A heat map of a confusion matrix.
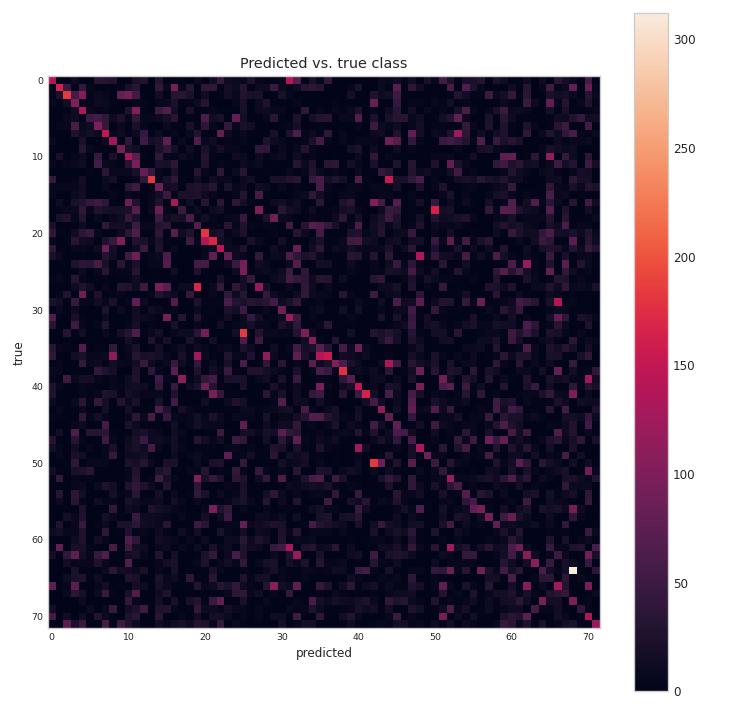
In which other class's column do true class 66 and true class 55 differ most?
29
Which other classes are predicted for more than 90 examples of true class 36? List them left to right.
8, 19, 28, 35
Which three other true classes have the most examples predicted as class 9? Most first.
21, 2, 71
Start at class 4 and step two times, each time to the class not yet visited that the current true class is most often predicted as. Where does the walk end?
52
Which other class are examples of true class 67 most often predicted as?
11
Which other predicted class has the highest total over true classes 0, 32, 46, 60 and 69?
31
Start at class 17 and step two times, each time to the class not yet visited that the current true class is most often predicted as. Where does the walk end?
42
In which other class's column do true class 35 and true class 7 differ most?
53
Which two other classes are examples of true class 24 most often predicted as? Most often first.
62, 25
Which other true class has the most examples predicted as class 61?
50
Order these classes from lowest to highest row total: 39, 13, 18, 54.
54, 18, 39, 13
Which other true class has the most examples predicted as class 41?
64
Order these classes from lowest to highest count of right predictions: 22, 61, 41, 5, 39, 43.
5, 39, 61, 43, 22, 41
